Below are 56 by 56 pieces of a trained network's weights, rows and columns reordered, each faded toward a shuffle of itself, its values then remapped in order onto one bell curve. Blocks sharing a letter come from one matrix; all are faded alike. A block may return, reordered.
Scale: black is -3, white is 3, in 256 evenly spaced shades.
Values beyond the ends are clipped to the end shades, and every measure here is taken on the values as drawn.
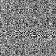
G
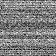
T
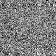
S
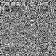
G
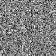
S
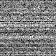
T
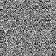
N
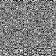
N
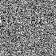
S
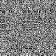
N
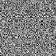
G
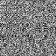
N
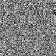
N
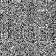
S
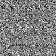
G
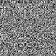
N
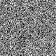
S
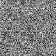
G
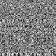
G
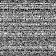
T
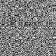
G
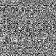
N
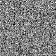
S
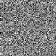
N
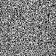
S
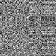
G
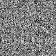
S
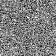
S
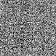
S
